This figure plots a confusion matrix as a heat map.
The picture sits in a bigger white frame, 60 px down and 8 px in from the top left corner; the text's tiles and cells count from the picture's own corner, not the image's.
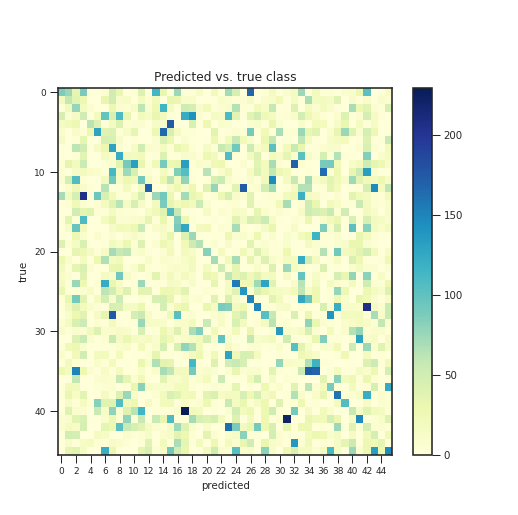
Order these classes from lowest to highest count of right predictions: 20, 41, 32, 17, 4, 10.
10, 4, 20, 32, 17, 41
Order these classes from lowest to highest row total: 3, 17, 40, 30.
30, 17, 40, 3
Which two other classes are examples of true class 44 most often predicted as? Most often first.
32, 16
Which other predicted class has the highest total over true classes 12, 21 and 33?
25
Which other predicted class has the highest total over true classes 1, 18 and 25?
35
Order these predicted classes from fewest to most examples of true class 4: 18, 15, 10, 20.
10, 20, 18, 15
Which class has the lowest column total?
4
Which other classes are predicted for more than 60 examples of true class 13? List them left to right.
0, 3, 5, 14, 17, 33
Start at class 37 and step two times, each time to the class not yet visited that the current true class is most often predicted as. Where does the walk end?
43
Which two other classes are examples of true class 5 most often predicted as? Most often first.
14, 26
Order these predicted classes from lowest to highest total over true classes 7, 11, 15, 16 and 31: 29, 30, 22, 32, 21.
30, 21, 32, 22, 29
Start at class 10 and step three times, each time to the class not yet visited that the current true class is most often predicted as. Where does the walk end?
42
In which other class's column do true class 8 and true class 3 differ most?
18
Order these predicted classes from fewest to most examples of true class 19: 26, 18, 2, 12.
12, 2, 26, 18
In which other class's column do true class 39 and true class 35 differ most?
34
